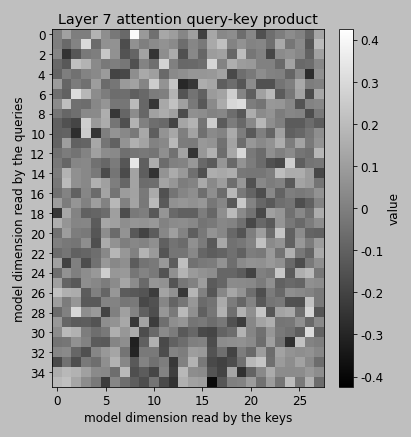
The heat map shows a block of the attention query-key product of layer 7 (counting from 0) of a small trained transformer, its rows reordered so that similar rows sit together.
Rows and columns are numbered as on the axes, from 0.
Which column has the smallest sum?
10
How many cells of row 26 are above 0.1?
6
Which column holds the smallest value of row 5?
13
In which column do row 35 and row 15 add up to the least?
16
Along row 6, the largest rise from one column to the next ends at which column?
2
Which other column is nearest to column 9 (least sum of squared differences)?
27
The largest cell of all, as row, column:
0, 8
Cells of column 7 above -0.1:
28
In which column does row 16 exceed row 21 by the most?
18
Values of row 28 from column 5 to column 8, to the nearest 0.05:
-0.2 0 0.1 0
